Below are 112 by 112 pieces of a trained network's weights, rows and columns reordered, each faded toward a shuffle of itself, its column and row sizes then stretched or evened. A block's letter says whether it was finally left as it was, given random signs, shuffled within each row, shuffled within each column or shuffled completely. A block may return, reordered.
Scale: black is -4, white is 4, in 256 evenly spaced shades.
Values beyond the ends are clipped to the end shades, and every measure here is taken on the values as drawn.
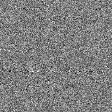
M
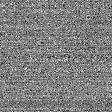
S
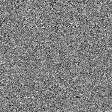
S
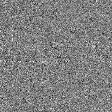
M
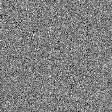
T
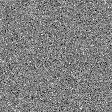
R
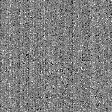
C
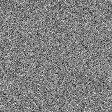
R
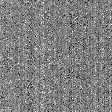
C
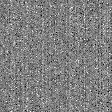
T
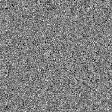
C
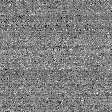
S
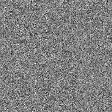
T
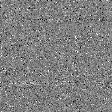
M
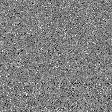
S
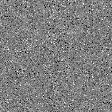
M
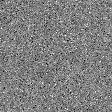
R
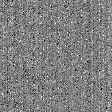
T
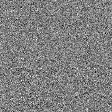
M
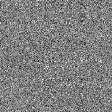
C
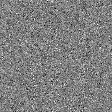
T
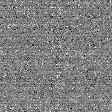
C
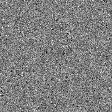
T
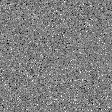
S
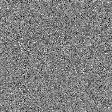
M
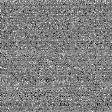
C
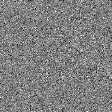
M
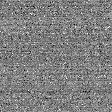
S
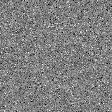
R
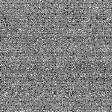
C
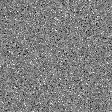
R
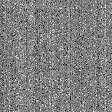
T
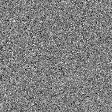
T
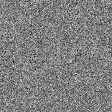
T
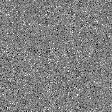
M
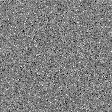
R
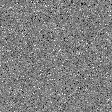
R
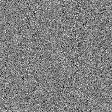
T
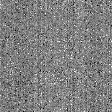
C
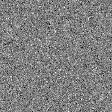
T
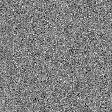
T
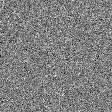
R
